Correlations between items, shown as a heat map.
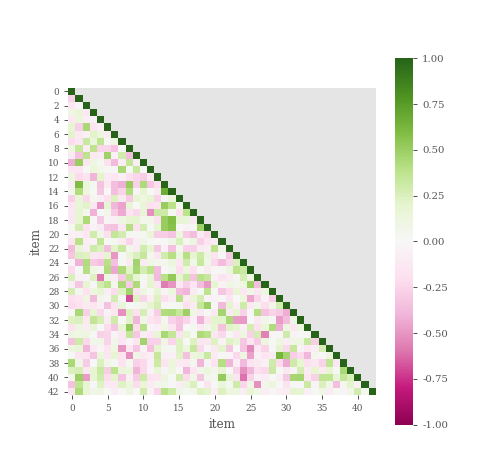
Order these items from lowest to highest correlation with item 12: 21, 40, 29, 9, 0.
9, 40, 21, 0, 29
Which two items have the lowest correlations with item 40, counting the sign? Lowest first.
24, 2
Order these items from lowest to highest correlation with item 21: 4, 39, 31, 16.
16, 39, 4, 31
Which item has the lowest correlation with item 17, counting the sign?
11
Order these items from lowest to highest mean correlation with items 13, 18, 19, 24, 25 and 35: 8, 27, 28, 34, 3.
27, 3, 28, 34, 8
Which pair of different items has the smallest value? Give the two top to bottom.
8, 29
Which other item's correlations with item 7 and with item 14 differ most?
13
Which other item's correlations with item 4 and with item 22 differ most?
38
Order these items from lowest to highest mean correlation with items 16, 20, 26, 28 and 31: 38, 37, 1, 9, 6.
37, 6, 9, 38, 1
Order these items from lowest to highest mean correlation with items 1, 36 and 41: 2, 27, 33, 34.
27, 2, 34, 33
